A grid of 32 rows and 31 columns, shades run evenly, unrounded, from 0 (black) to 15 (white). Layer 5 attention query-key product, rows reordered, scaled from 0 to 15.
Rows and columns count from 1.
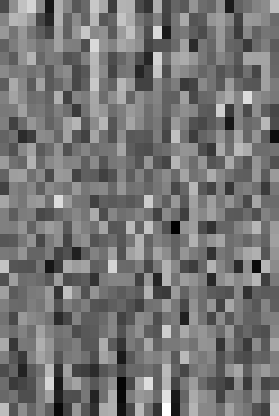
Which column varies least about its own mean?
23
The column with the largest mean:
22
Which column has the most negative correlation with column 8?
28
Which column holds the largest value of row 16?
7
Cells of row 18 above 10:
3
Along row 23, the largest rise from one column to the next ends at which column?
8
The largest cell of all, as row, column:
32, 19
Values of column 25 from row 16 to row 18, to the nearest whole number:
7 8 6
